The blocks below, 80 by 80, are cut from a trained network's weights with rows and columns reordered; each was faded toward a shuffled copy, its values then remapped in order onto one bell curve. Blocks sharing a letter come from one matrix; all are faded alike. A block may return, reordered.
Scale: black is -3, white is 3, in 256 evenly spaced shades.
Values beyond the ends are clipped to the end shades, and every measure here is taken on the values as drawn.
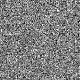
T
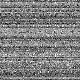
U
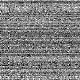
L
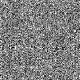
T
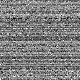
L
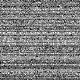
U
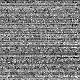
L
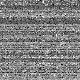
L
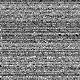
U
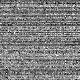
U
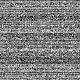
L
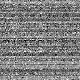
L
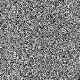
T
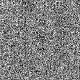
T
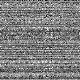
L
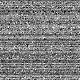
L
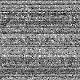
U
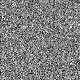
T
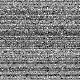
U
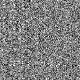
T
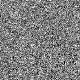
T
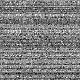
U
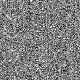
T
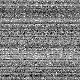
U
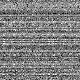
U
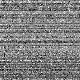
U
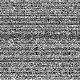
L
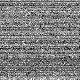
L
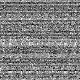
U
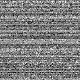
U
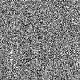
T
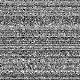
L
